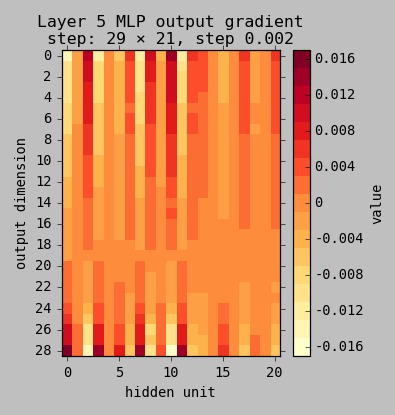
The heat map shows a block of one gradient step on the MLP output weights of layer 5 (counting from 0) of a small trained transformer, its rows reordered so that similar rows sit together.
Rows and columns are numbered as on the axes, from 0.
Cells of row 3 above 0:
8
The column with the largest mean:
10
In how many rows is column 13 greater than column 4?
14
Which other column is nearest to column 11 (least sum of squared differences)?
3
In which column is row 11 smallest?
0
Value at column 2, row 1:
0.01
